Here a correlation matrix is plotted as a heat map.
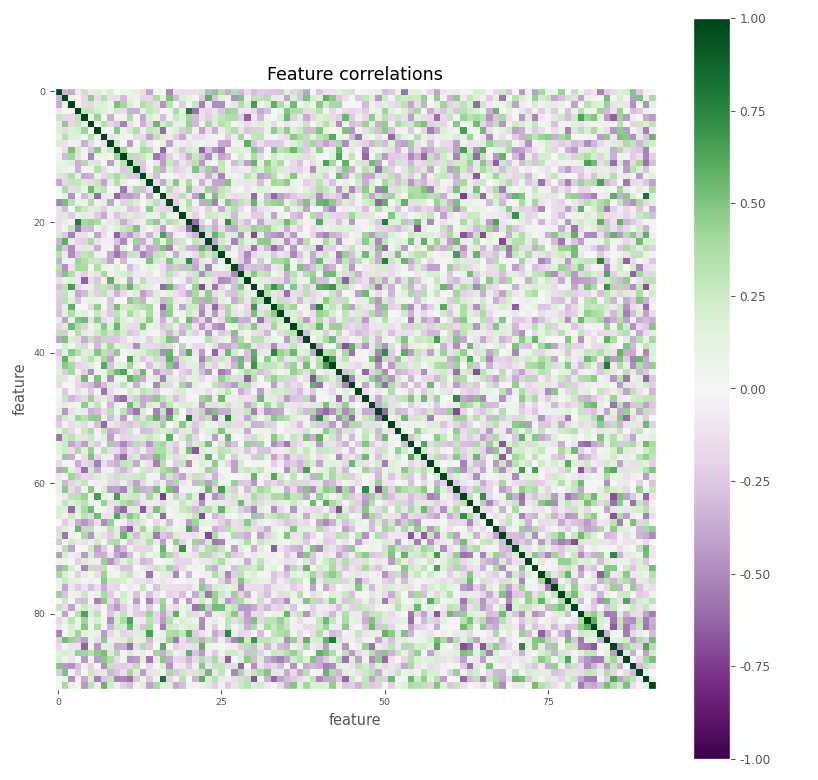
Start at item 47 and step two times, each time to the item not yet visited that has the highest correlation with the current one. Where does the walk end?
25
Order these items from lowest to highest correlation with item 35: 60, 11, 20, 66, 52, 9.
66, 52, 11, 60, 9, 20
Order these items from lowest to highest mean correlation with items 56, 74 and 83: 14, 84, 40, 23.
14, 40, 84, 23
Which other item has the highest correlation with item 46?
76
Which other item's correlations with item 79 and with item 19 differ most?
77
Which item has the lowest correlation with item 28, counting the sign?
88
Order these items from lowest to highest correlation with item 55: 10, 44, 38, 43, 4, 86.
10, 43, 44, 4, 38, 86
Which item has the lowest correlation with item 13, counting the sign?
64
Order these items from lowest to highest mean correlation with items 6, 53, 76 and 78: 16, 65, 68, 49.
65, 49, 16, 68
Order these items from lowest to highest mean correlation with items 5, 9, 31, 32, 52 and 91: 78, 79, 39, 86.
79, 39, 78, 86
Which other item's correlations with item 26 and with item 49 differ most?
50
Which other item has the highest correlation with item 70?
19
